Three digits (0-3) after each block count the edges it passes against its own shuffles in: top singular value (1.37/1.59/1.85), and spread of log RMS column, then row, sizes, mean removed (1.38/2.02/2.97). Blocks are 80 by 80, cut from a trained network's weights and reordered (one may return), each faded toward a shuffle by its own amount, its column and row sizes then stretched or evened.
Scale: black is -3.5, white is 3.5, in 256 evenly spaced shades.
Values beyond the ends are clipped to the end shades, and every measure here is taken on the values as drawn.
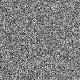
2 0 0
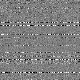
2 0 3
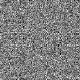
3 2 0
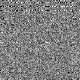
3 0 2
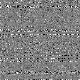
1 1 3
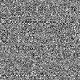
3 0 1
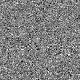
2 0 1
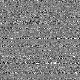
0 0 3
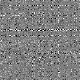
3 2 3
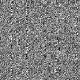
3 2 0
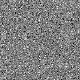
1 1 0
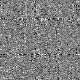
3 2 2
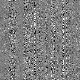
0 3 1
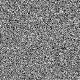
1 0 1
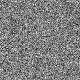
2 0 0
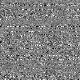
0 0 3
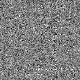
2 1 1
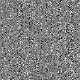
0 3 0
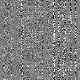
3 3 0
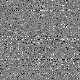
2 1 2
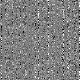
2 3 0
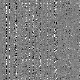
3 3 0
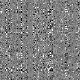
3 3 1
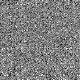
0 1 2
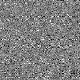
3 0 2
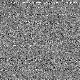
0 0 2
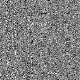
1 2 0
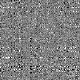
1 2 2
